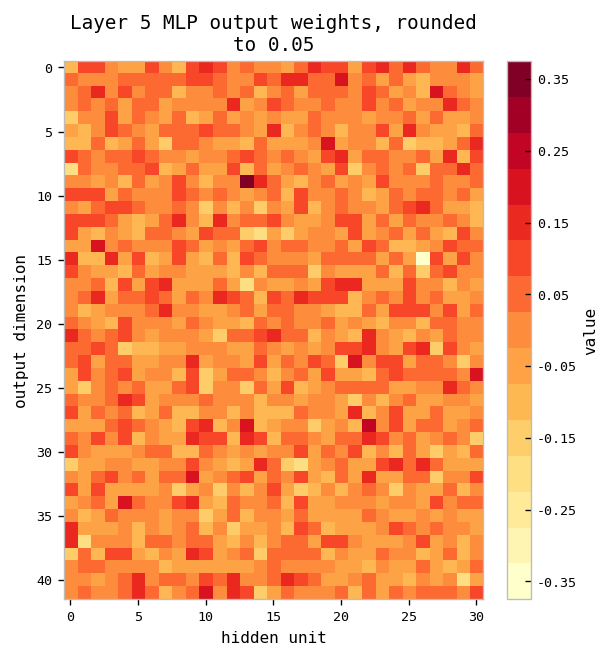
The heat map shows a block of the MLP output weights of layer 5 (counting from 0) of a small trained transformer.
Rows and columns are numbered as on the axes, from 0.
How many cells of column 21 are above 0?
10
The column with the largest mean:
9
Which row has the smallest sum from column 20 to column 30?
40
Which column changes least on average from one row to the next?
6
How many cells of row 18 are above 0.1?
3
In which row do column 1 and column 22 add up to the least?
37
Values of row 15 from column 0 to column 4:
0.15 -0.1 -0.1 0.15 -0.05
